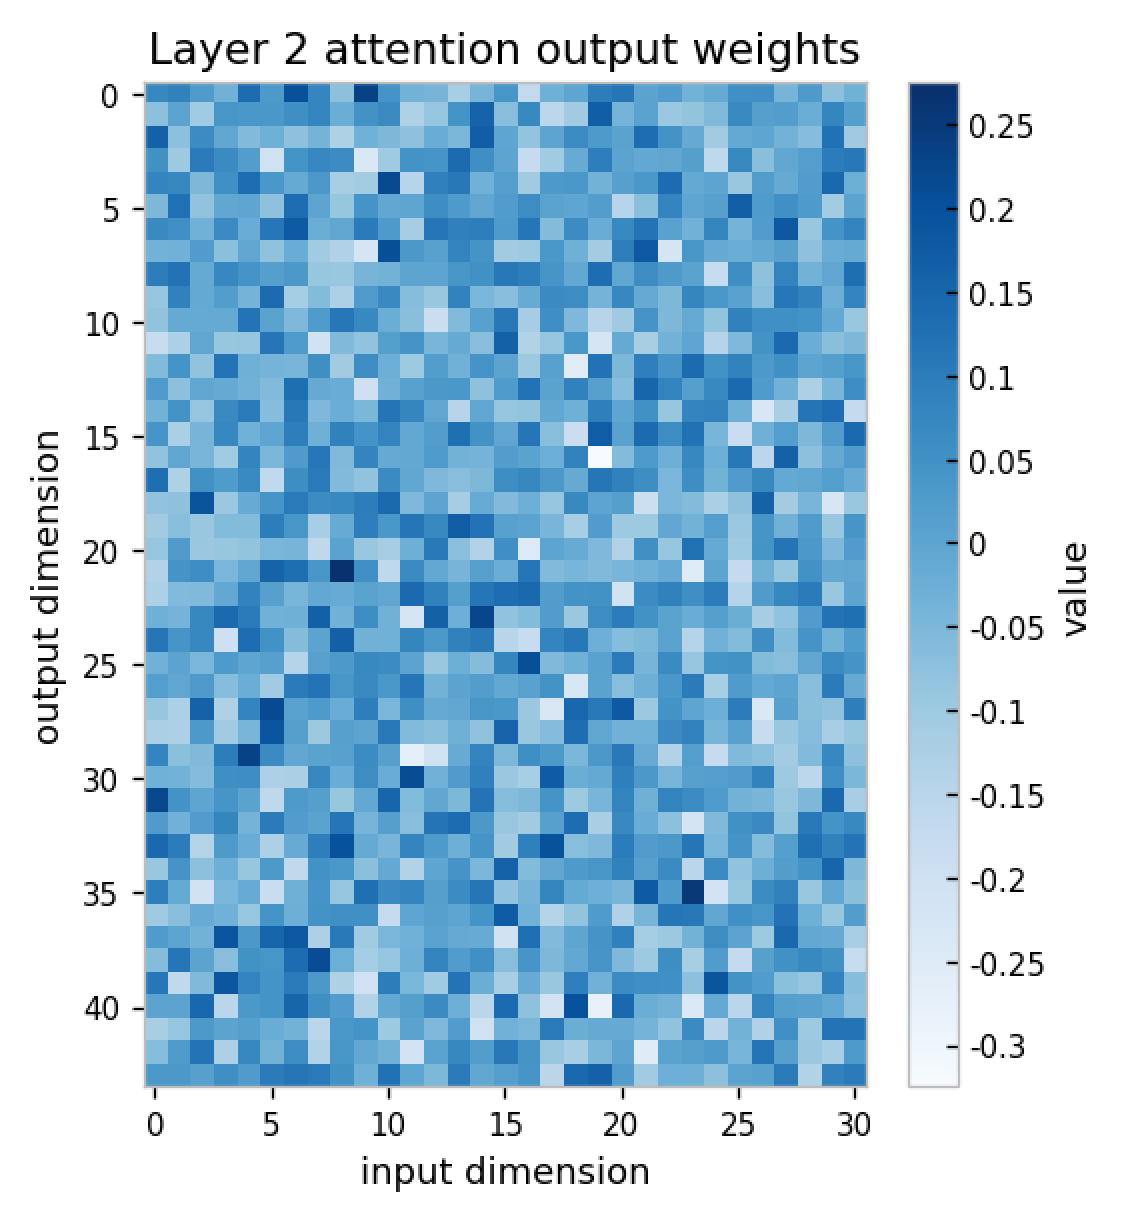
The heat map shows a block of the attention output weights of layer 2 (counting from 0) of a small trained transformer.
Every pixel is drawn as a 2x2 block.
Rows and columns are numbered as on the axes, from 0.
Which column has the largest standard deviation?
19
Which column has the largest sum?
6
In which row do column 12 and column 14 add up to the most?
23
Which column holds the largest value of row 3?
13
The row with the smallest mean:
11
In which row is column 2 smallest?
35
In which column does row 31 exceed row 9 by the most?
0
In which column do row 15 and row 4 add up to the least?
25
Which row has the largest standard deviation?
40
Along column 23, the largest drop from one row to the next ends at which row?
21
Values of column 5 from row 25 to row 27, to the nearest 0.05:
0 -0.1 0.2
